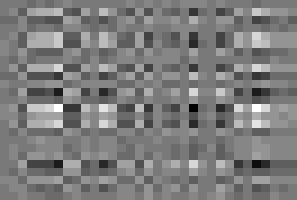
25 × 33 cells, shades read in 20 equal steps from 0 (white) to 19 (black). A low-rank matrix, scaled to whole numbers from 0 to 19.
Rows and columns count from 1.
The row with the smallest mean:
14
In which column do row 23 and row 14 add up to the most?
22
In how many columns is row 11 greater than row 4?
11
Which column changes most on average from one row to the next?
29
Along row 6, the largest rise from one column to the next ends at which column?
8
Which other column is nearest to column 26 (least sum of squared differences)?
3
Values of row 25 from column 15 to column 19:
9 10 8 10 9
